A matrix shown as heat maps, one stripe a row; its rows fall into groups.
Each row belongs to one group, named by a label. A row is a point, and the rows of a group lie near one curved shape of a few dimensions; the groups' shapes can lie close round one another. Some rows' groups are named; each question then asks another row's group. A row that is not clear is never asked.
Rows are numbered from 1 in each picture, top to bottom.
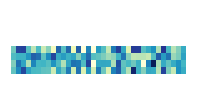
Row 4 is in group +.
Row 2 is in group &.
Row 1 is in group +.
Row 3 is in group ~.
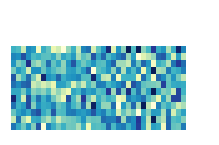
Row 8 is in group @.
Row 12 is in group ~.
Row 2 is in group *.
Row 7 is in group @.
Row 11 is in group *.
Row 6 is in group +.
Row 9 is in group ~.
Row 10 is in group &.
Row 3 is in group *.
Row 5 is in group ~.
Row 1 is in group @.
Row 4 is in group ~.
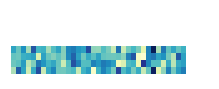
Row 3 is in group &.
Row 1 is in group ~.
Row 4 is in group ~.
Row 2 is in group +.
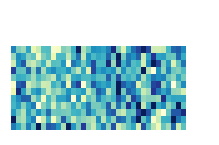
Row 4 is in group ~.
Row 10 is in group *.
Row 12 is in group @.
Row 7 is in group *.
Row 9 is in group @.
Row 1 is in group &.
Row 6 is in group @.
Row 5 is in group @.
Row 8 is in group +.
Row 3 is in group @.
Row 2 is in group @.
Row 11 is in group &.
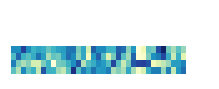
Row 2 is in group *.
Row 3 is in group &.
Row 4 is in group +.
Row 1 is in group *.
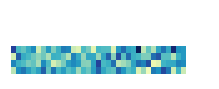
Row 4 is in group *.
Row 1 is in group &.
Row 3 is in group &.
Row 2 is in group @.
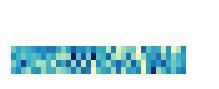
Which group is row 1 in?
&
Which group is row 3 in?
+
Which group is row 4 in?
~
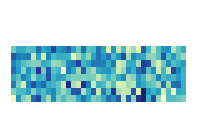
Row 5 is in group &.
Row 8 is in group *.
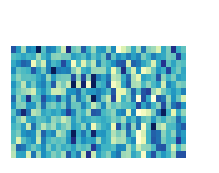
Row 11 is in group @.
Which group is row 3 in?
+
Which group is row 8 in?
~
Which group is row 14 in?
+
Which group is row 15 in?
*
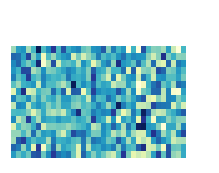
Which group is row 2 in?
+
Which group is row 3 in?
~
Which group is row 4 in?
*
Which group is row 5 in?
~
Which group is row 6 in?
+
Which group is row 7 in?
@
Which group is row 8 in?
~
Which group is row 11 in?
~
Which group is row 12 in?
*
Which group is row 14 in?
*
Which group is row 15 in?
~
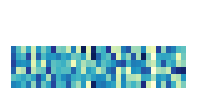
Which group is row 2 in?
~
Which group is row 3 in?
+
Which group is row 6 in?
~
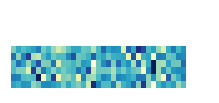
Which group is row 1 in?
*
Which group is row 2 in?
*
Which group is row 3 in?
~
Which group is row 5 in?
~
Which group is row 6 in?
~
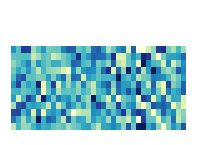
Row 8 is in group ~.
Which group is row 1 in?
*
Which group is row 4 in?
@
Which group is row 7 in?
~
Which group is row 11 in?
@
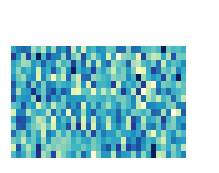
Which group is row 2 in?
@
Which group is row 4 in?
+
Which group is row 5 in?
@
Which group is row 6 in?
~
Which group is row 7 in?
&
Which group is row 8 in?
@
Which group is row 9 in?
+
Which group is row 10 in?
@
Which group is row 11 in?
+
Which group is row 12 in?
+
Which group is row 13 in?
~
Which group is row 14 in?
*
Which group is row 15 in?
*
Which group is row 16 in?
~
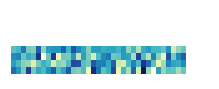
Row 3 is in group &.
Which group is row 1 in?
@
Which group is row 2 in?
~
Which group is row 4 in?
~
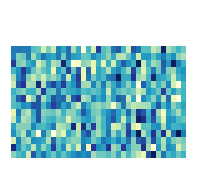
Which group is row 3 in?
&
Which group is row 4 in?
+
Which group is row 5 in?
@
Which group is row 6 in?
@
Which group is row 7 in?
~
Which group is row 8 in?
@
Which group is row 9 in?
&
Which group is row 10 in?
*
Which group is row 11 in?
*
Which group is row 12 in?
+
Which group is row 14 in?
*
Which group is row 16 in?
~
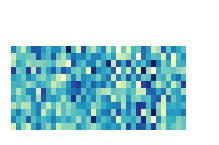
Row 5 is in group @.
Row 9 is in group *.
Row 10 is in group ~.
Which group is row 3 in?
@
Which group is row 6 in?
&
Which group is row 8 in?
+
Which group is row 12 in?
*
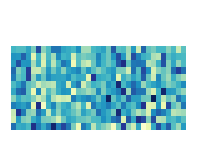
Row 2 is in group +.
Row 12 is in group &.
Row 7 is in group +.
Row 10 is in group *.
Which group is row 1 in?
@
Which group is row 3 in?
+
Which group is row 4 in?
*
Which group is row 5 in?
~
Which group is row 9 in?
~
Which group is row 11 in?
*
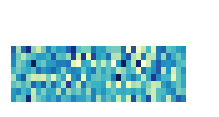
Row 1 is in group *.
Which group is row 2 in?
+
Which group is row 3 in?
&
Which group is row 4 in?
&
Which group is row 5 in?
@
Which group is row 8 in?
*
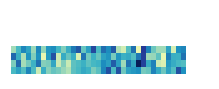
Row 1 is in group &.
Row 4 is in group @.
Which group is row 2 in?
~
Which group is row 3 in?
*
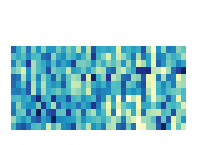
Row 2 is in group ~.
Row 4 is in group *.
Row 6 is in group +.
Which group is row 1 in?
~
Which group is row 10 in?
@
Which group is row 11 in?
&
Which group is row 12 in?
*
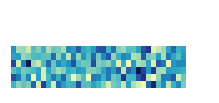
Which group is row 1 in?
&
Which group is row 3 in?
*
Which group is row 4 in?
*
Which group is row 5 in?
+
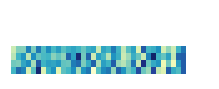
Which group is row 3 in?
&
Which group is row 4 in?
~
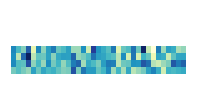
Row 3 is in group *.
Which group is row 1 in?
~
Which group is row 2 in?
*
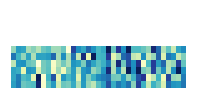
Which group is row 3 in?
@
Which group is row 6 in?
~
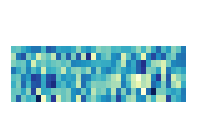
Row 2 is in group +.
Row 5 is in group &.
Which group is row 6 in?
&
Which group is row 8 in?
~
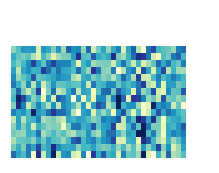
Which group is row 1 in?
+
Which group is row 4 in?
~
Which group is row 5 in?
&
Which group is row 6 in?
~
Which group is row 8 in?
+
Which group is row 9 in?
*
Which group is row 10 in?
&
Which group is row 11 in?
*
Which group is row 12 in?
&
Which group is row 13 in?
*
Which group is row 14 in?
&
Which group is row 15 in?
&
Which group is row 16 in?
~
